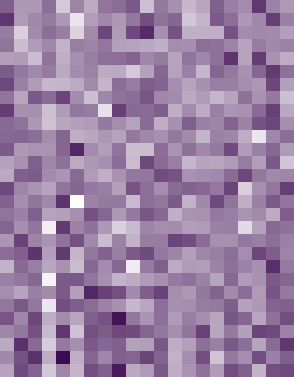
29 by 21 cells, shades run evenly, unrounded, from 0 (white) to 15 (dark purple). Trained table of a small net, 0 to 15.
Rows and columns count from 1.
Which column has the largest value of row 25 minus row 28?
9
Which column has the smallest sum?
4
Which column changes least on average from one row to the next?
7
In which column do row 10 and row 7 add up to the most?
20
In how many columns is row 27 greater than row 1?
14
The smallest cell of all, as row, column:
16, 6
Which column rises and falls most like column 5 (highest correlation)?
3
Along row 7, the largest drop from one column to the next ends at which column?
21
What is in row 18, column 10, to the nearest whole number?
4
